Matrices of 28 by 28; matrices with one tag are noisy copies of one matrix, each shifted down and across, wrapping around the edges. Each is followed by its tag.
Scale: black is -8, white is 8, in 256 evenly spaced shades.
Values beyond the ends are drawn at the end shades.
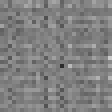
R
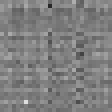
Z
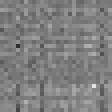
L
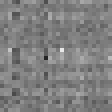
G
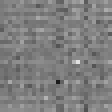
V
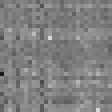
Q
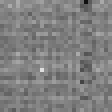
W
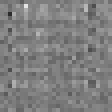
G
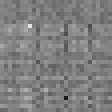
L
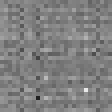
R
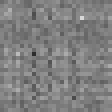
Q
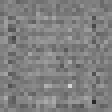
Z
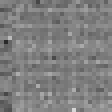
W
